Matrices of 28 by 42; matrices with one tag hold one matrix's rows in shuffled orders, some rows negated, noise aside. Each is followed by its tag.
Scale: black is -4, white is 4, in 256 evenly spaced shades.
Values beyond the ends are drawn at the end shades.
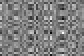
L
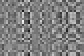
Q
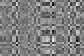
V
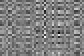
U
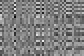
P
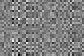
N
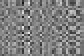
Q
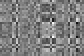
V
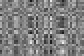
L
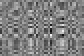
L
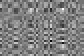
L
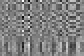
Q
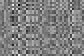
N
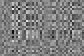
N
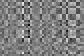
Q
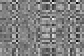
V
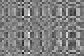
Q
